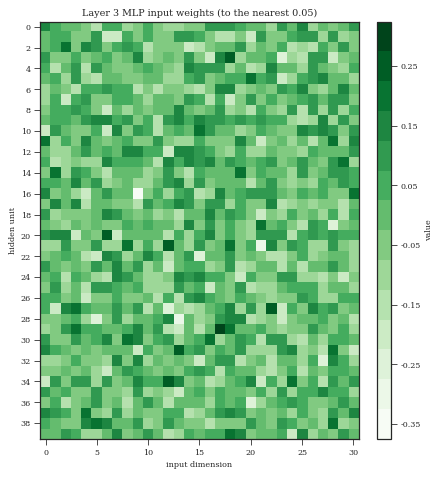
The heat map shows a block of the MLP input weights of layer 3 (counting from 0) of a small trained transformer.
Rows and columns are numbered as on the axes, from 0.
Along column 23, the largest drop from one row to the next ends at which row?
3
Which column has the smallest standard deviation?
11
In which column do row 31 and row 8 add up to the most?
13
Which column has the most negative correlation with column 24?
27
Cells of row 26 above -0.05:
16
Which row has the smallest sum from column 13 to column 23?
28
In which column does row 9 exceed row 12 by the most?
12
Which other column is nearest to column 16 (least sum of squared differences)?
10
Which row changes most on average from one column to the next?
21
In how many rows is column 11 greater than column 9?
8
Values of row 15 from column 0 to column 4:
0.05 0.05 0 0.15 0
